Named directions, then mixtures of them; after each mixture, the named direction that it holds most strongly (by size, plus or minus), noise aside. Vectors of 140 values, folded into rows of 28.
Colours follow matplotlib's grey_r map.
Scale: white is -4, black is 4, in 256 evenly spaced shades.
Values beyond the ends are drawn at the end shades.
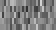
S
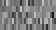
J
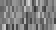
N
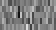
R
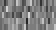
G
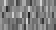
G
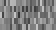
S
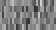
S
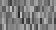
R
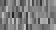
G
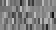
J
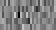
S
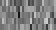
J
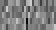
G
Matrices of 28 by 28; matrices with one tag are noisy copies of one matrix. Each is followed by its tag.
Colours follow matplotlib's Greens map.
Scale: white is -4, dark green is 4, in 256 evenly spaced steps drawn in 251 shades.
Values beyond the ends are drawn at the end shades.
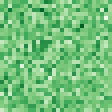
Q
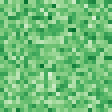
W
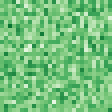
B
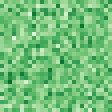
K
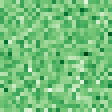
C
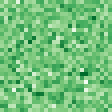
C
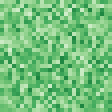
K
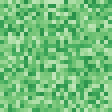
W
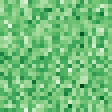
K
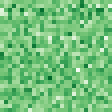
K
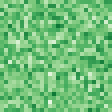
W
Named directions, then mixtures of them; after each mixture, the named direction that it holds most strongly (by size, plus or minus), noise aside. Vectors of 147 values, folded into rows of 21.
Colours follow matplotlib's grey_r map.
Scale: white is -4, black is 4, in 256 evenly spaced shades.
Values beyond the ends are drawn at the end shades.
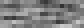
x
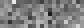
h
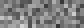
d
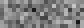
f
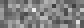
f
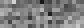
h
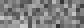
d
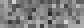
h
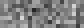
d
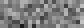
d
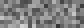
d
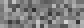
f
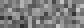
d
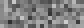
h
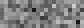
f
